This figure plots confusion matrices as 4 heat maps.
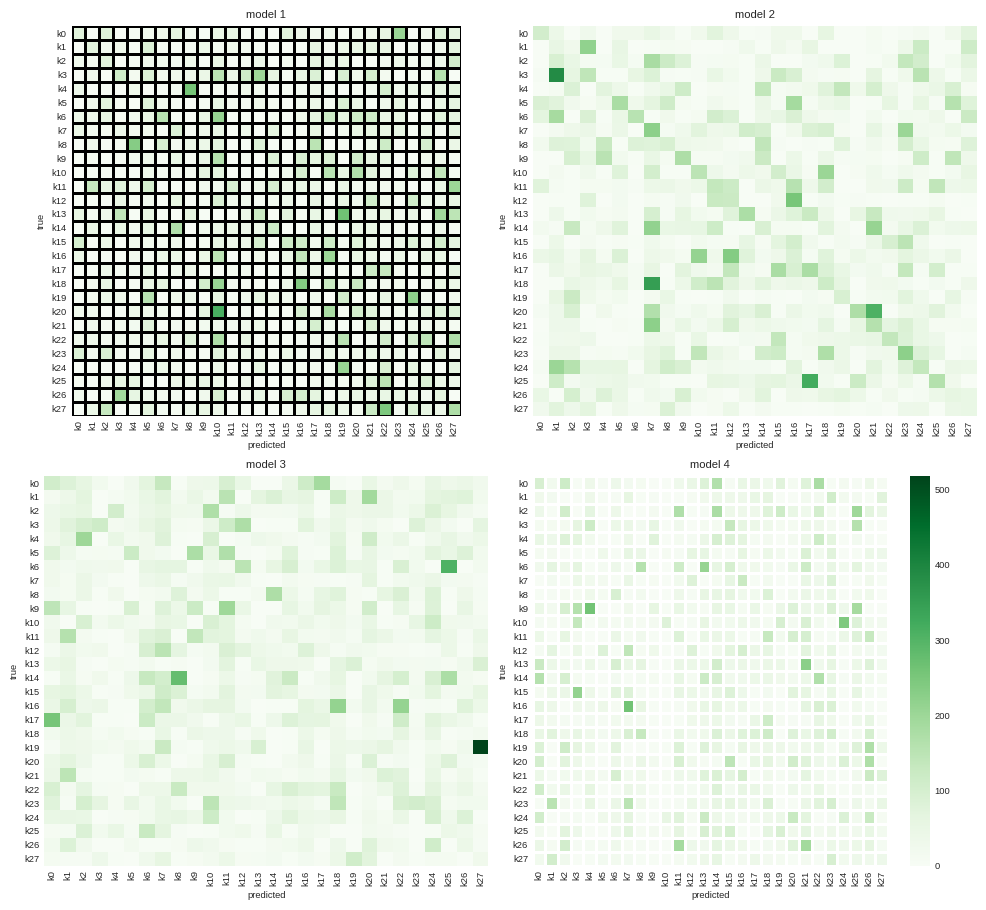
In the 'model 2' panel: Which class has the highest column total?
k7
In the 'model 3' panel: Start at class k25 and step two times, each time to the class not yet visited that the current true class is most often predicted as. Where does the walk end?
k12
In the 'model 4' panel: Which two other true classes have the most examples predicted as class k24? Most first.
k10, k20
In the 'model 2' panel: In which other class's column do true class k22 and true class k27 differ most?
k15
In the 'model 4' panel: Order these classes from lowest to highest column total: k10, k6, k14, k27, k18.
k10, k27, k6, k18, k14
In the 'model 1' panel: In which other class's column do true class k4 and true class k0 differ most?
k8
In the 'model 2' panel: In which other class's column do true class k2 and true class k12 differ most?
k16
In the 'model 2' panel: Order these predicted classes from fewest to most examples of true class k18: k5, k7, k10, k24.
k24, k5, k10, k7
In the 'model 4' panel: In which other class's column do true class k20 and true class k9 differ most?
k4
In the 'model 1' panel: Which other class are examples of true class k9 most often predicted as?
k10
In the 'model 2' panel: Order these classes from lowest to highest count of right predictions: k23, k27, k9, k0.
k27, k0, k9, k23
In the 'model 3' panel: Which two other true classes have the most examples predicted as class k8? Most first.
k14, k22
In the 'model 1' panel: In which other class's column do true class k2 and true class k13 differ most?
k19
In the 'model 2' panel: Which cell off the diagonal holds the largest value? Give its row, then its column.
k3, k1
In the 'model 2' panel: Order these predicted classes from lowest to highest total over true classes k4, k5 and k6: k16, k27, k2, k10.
k10, k2, k27, k16
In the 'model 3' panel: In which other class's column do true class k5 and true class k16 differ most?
k22
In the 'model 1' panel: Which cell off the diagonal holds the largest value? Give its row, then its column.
k20, k10
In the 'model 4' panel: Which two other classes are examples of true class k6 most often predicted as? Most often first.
k13, k8
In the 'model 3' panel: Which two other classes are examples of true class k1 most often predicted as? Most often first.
k20, k11
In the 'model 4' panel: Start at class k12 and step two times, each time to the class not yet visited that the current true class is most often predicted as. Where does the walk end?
k16
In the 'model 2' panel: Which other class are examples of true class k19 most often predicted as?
k2
